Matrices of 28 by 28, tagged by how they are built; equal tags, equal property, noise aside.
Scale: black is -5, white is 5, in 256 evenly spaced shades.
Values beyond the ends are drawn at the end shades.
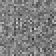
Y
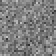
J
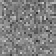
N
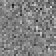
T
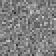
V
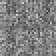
Y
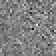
T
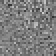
T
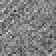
J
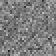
J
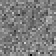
J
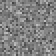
V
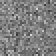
Y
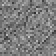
J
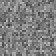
Y
